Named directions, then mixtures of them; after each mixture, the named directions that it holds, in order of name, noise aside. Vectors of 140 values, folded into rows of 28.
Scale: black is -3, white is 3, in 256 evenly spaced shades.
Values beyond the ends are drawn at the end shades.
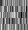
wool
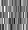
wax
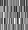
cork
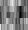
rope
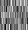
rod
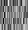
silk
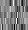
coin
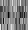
cork, rope, wax.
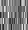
wax.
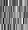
silk.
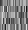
rod, wool.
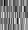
cork, rod, silk.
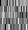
rod, wool.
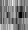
rope, wool.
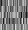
silk, wool.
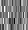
wax.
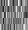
silk.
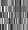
wax.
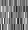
coin, cork, wax.
